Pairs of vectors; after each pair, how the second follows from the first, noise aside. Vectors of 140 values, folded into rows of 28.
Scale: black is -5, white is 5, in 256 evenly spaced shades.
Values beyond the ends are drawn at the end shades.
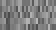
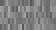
reversed, shrunk.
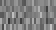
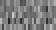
copied.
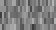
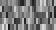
reversed, scaled up.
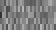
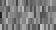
copied.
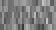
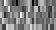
reversed, scaled up.
